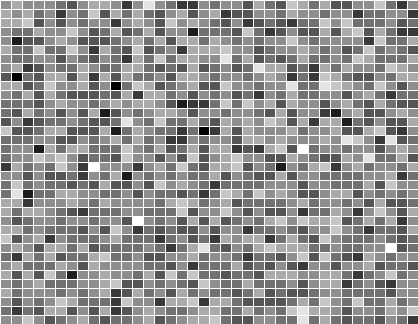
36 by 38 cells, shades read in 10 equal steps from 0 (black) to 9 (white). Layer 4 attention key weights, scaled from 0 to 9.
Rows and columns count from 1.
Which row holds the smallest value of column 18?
4
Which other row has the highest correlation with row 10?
15
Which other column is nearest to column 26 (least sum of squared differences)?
25
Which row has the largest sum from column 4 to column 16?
23
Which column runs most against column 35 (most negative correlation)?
37
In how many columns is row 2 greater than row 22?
14
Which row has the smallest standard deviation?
33
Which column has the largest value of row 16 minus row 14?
32
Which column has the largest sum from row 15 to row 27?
21
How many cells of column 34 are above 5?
9
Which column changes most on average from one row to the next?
2
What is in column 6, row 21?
4
